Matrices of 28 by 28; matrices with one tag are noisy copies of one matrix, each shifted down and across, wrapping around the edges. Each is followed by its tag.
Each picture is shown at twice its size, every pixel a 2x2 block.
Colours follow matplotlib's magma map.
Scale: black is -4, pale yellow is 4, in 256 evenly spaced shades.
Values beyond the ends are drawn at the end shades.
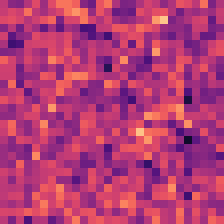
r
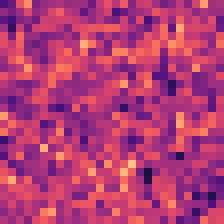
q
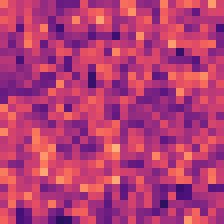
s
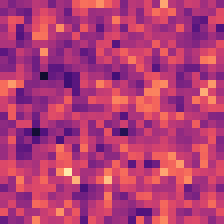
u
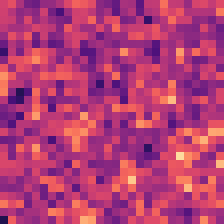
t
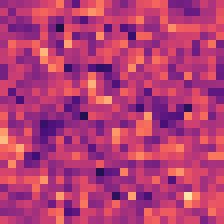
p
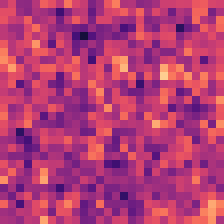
u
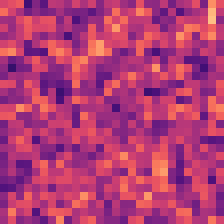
q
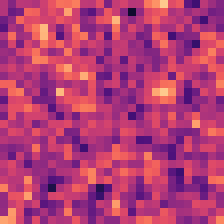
t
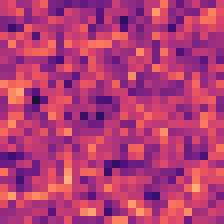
q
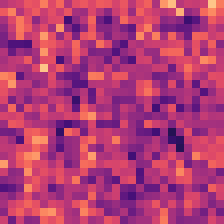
u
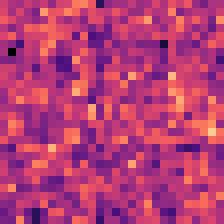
r
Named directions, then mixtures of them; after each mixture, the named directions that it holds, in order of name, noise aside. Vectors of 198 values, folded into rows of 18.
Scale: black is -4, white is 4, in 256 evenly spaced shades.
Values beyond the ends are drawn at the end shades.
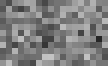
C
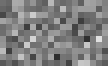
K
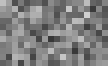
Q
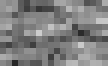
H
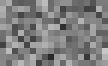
C, K.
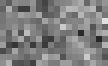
C, H.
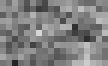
H, K.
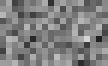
K.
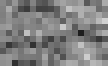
C, H.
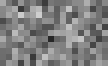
C, Q.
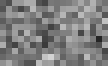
C.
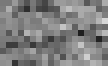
C, H.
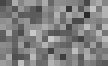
Q.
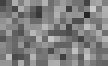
Q.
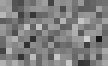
K.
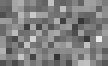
K.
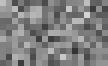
Q.
